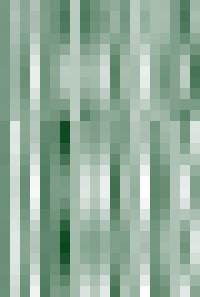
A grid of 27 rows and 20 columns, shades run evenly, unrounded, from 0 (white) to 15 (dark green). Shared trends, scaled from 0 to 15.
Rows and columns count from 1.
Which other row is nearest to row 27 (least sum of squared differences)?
17
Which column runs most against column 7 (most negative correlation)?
20
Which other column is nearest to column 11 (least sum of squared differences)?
15
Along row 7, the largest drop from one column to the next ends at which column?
4
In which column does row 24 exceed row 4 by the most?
7
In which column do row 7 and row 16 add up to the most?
12
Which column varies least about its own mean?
1
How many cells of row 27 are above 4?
14
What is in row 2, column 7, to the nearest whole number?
11
